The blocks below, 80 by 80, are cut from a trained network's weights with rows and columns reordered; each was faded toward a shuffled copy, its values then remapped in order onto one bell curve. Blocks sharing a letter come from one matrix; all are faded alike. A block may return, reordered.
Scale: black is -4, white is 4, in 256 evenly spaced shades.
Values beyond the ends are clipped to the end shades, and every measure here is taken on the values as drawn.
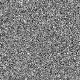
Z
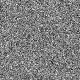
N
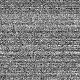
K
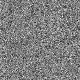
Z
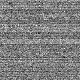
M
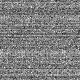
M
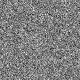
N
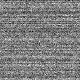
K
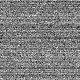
M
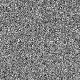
Z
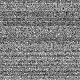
M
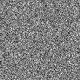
N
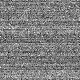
M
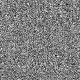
Z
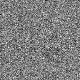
Z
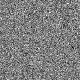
N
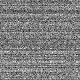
K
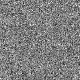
Z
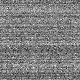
M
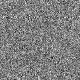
Z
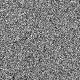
N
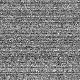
K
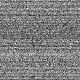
M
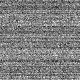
K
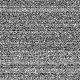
M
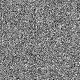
Z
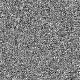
N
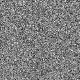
N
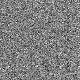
Z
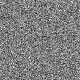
N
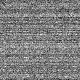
K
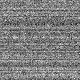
K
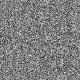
Z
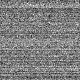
M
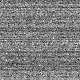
M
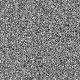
Z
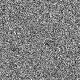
N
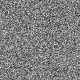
N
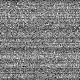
M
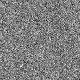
N
